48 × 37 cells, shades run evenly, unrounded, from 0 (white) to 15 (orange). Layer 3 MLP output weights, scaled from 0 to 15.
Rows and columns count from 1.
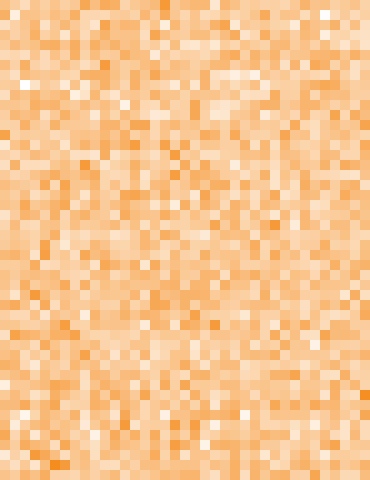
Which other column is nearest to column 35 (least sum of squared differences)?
2
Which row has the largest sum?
41
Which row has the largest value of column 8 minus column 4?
37
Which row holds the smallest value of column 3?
9
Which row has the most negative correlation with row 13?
19
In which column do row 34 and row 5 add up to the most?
8
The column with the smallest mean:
25
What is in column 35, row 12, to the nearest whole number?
5
